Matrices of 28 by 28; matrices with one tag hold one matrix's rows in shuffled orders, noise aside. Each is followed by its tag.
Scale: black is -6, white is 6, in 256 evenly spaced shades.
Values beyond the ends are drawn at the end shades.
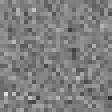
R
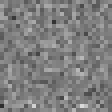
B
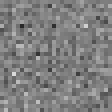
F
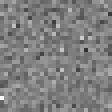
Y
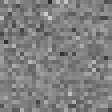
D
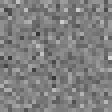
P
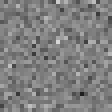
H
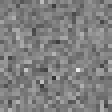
P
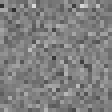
B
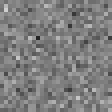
R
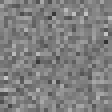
F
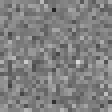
P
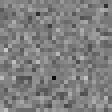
F
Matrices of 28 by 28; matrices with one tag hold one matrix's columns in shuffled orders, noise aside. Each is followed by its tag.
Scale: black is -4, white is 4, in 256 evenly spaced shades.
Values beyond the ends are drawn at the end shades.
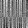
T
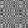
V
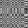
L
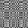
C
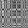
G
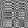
C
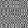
V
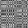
V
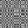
V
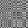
C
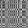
G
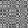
V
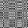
C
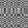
L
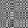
C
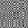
C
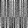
T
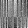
T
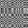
L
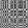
G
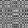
V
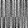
T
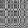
G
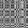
G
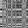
G
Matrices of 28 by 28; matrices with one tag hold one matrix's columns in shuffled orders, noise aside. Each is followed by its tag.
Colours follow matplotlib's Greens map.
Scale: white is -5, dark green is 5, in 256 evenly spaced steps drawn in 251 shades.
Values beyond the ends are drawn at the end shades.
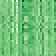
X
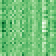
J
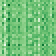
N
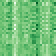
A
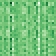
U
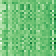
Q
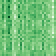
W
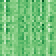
X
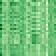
A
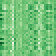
Q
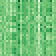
X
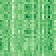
W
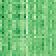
W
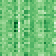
J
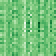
J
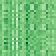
Q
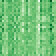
X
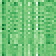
A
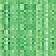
Q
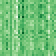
W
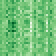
J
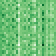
N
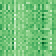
Q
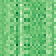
N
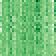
X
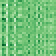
N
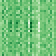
J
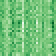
J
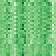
A
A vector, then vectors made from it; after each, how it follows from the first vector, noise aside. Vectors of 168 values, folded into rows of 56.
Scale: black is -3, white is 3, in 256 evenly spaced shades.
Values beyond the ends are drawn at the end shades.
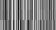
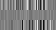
reversed, negated, partly zeroed.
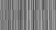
wrapped around, shrunk.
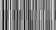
wrapped around, negated.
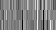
reversed, negated, partly zeroed.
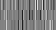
reversed, negated, partly zeroed.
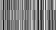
wrapped around, negated.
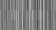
reversed, shrunk.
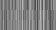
reversed, shrunk.
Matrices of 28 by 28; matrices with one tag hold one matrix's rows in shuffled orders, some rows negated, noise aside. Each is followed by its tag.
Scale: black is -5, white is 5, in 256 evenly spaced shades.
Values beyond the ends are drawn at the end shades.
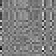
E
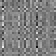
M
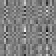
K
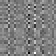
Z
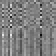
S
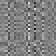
Z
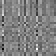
M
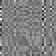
E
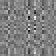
Z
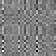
M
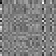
E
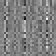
K
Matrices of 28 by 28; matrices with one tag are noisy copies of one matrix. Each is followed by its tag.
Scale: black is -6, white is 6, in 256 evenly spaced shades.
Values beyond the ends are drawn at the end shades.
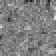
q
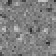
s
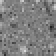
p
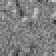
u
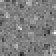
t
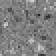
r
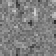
u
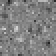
s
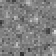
t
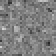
s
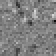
u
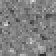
r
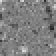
p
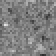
r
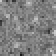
t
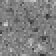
r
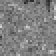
q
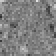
p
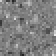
t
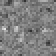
s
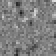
u
